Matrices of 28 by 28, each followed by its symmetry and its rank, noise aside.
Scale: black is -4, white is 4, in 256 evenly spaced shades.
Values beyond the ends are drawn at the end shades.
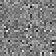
antisymmetric, rank six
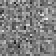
antisymmetric, rank six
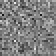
antisymmetric, rank six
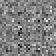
antisymmetric, rank six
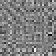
antisymmetric, rank four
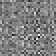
antisymmetric, rank four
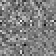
symmetric, rank four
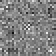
symmetric, rank six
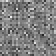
antisymmetric, rank six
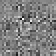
no symmetry, rank four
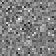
symmetric, rank six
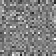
no symmetry, rank five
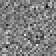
symmetric, rank six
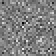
symmetric, rank five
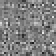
antisymmetric, rank six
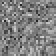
symmetric, rank six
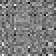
no symmetry, rank four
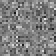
no symmetry, rank four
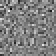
antisymmetric, rank six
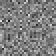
no symmetry, rank five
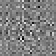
no symmetry, rank four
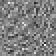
symmetric, rank four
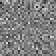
antisymmetric, rank four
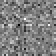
antisymmetric, rank six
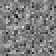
symmetric, rank six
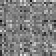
antisymmetric, rank four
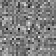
no symmetry, rank four
